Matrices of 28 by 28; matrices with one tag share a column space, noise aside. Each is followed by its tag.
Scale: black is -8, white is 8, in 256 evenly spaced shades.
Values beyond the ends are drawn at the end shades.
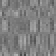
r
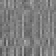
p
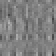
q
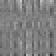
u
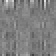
u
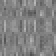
r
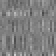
r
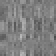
q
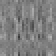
q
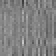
p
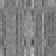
p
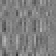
r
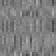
r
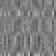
r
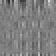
u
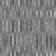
r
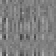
q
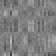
r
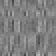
r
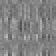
q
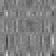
r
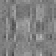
q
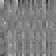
u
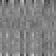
u
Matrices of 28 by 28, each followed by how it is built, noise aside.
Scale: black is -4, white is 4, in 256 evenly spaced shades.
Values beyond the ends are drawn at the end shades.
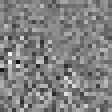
lower triangular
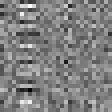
low rank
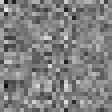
low rank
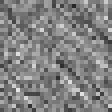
Toeplitz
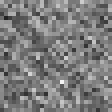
Toeplitz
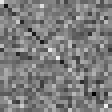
diagonal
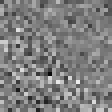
lower triangular
